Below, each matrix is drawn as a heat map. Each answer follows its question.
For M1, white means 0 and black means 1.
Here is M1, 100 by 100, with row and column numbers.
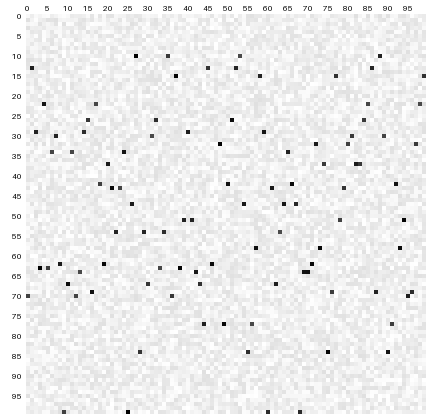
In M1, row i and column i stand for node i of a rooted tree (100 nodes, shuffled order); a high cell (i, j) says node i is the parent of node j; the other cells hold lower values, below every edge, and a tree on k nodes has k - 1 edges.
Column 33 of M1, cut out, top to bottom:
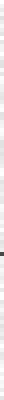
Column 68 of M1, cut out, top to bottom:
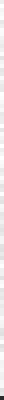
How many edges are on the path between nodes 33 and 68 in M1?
7
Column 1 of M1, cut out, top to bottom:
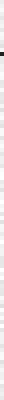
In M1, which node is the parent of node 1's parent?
64
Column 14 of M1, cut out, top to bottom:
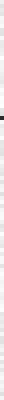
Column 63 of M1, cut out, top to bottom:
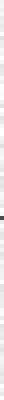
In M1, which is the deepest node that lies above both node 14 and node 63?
54
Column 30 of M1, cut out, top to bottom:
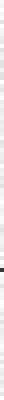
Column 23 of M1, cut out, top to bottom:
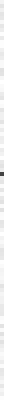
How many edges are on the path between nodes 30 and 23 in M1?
3
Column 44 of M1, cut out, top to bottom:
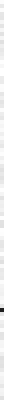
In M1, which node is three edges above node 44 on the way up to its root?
26
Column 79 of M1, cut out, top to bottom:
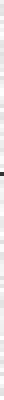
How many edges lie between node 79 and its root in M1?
3
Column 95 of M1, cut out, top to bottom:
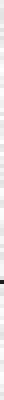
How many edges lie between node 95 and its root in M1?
3
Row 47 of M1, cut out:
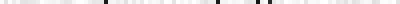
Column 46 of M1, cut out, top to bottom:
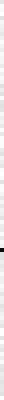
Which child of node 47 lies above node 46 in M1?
67
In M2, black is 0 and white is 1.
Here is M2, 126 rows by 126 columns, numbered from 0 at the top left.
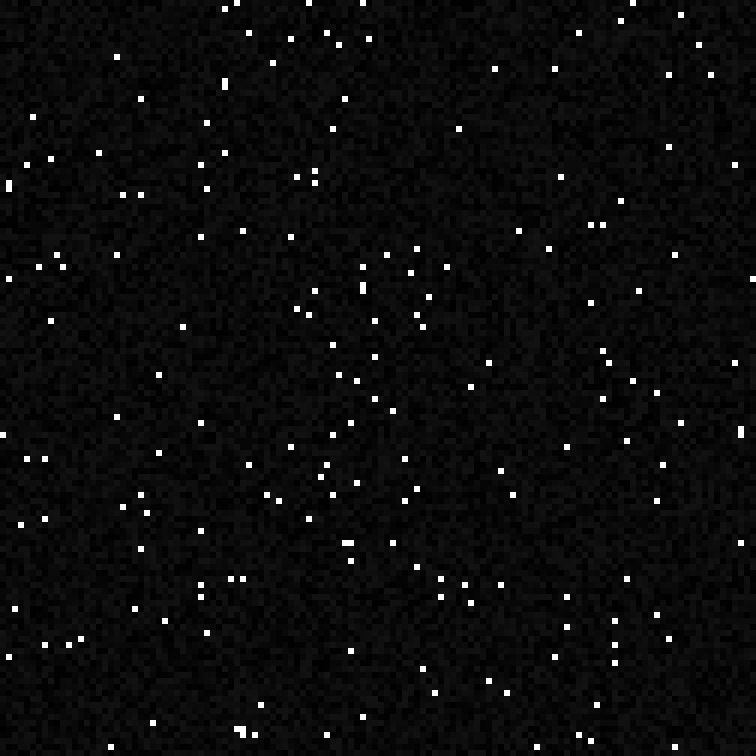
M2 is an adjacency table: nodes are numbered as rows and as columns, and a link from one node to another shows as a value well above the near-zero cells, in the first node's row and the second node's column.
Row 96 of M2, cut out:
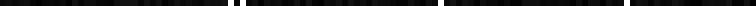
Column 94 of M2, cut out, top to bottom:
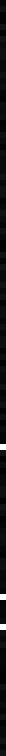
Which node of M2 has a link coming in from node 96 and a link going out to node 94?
node 104
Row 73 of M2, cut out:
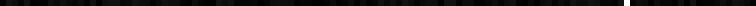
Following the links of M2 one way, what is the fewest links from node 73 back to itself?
7
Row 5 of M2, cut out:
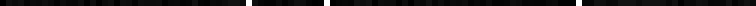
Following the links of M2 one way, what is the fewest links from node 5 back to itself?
4
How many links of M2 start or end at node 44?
5
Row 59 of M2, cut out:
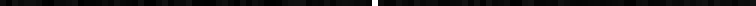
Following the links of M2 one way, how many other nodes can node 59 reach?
4
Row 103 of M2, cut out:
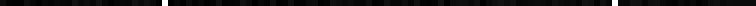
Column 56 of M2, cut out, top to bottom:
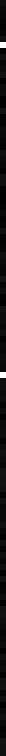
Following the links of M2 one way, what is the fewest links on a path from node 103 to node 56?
7
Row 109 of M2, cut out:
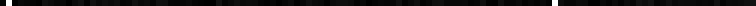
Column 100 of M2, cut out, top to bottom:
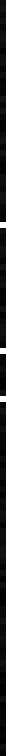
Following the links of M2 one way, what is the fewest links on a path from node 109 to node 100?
3
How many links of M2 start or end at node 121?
2
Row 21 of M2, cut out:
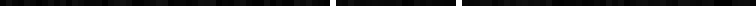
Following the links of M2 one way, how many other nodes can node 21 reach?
7
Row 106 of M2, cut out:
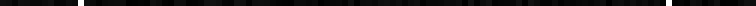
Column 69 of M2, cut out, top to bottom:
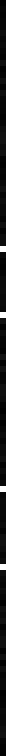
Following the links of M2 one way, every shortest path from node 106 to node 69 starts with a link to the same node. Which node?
node 111
